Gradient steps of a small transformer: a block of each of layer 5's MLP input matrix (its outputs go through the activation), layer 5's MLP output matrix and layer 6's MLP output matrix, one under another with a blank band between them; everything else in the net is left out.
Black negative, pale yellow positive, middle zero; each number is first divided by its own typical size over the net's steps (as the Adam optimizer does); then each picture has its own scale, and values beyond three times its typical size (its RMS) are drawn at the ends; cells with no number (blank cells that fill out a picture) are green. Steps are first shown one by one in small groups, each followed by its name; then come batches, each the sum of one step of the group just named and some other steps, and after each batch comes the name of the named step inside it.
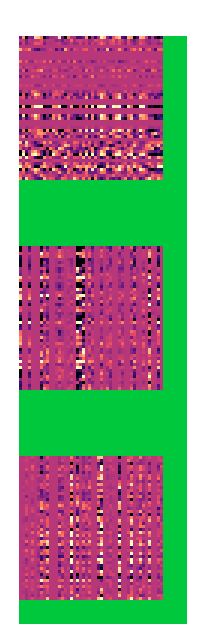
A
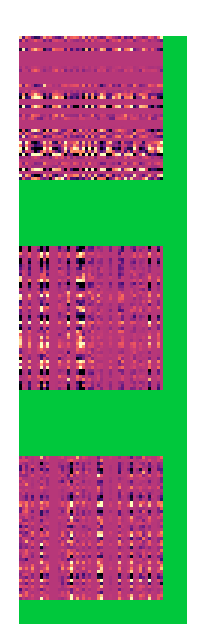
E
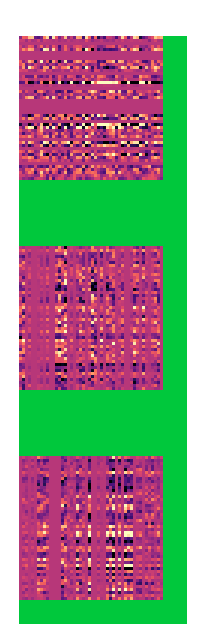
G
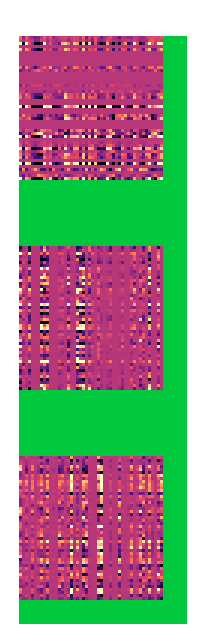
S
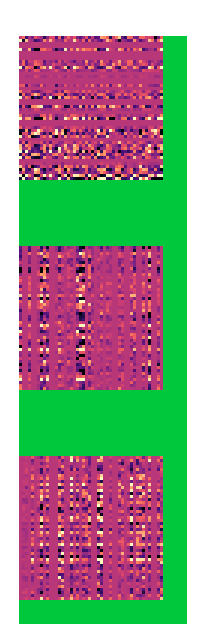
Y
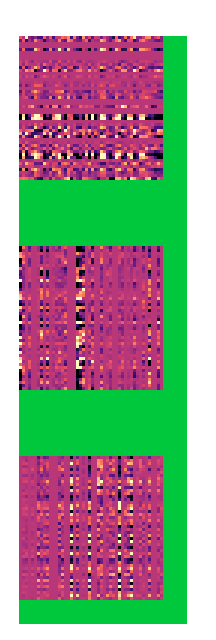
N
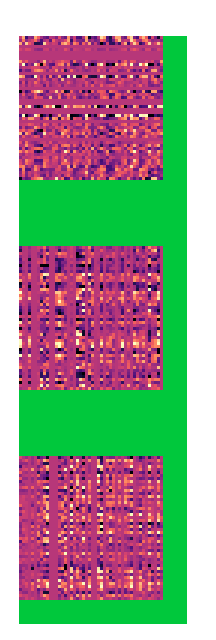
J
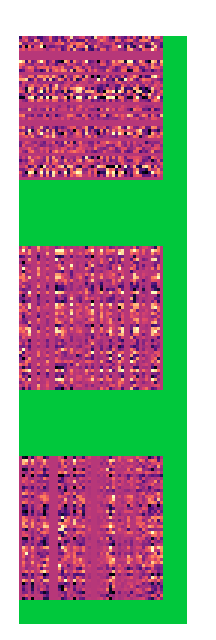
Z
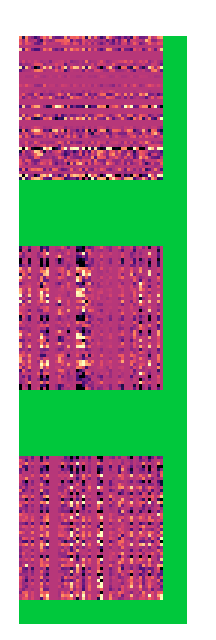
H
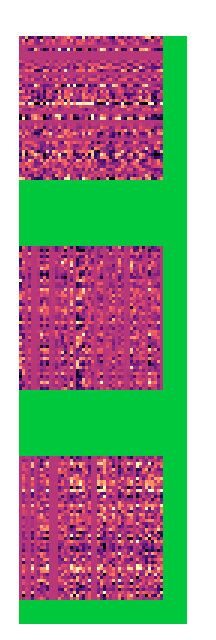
N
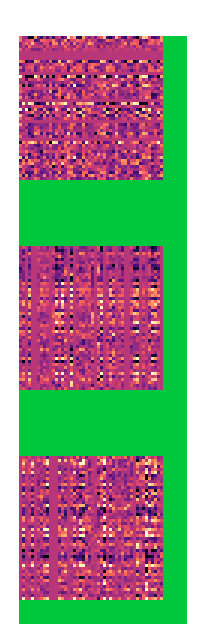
Y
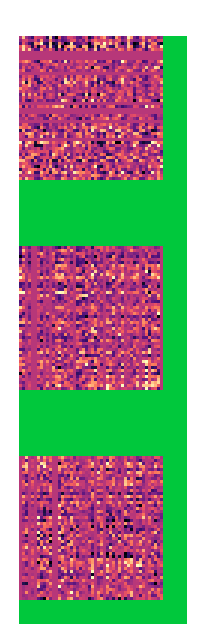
A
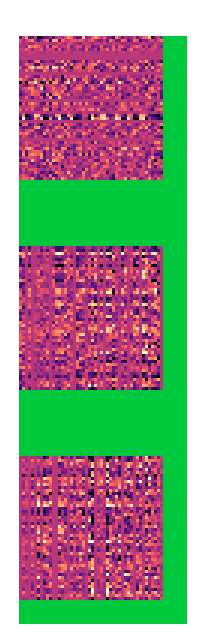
N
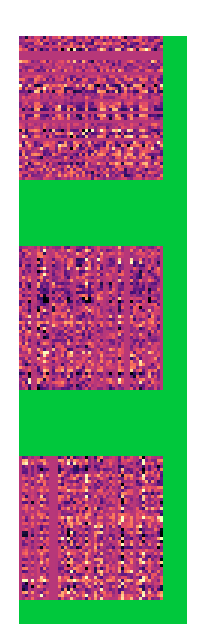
A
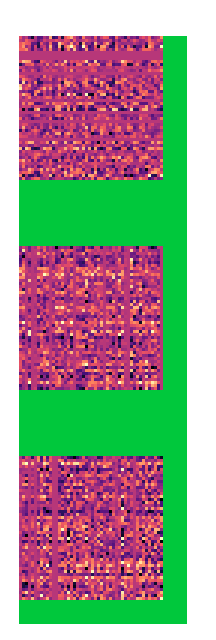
H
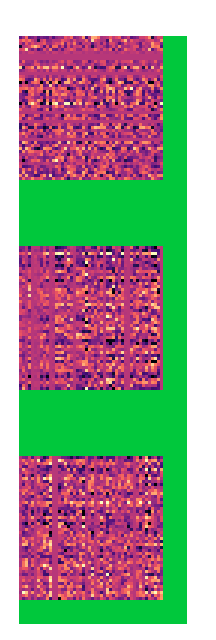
H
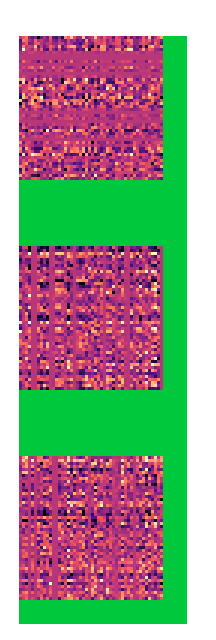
E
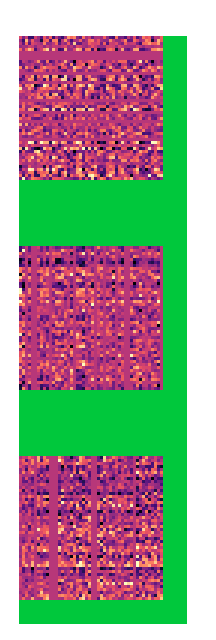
H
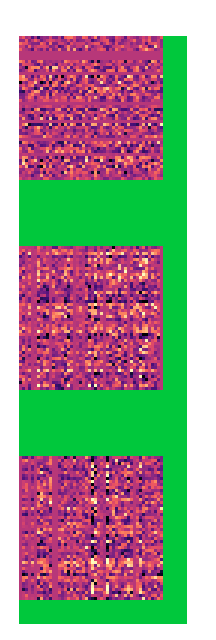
Z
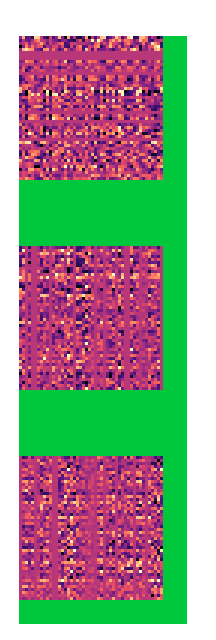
A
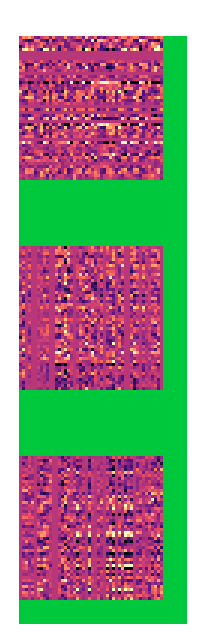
G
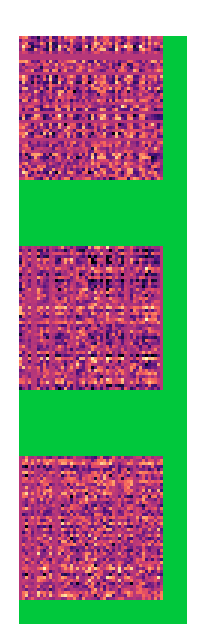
N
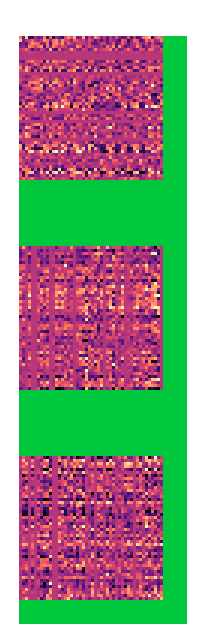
H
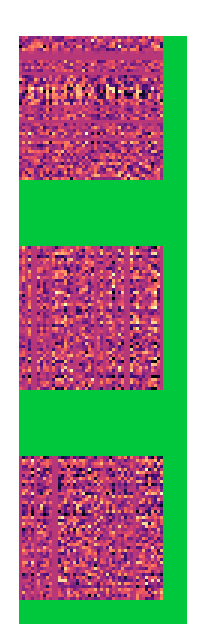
Z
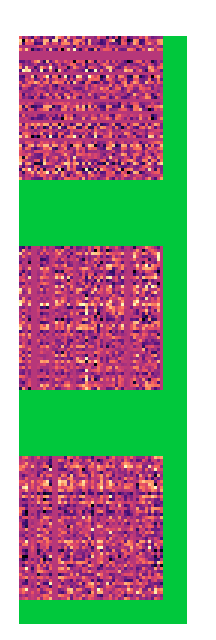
S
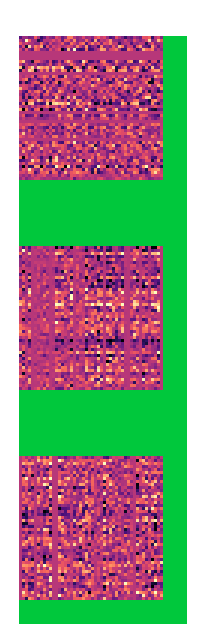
Z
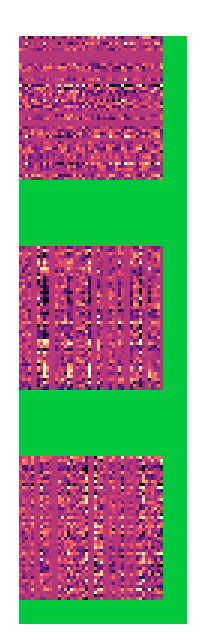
S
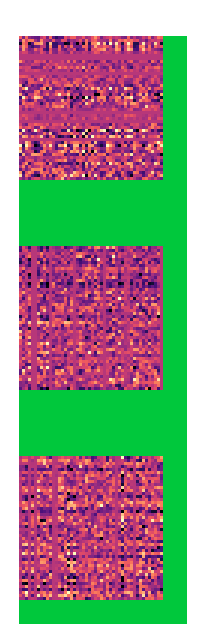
E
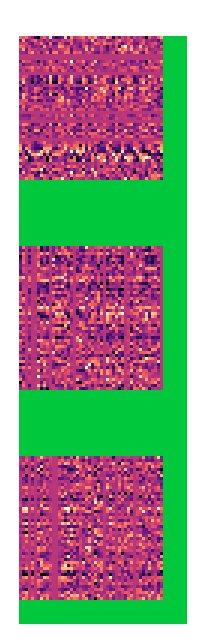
E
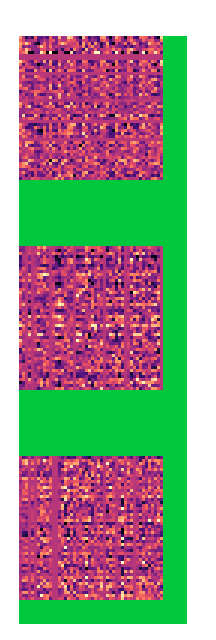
J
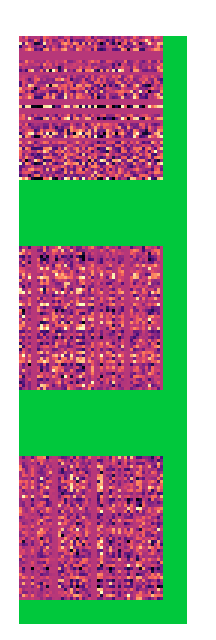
S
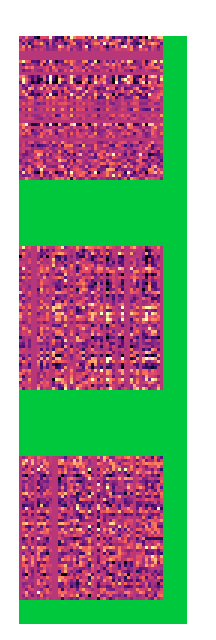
Z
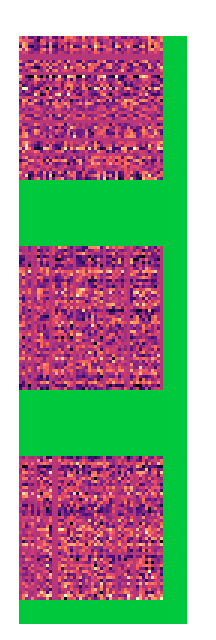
H
